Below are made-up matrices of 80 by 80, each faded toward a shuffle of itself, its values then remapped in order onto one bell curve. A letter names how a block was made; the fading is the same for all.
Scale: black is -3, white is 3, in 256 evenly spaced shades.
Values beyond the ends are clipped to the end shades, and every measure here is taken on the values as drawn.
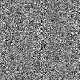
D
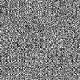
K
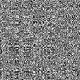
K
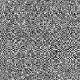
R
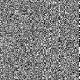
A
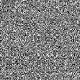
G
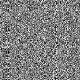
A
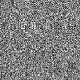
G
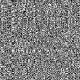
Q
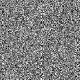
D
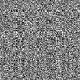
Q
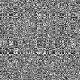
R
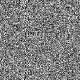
D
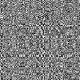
R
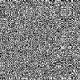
K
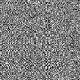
R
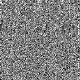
D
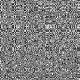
R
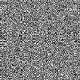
K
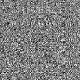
K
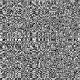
R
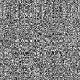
Q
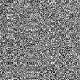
K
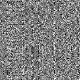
A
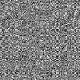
R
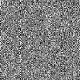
A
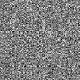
Q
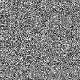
G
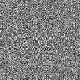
K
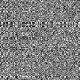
R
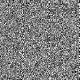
A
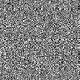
G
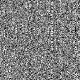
D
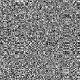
Q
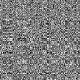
R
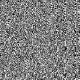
D
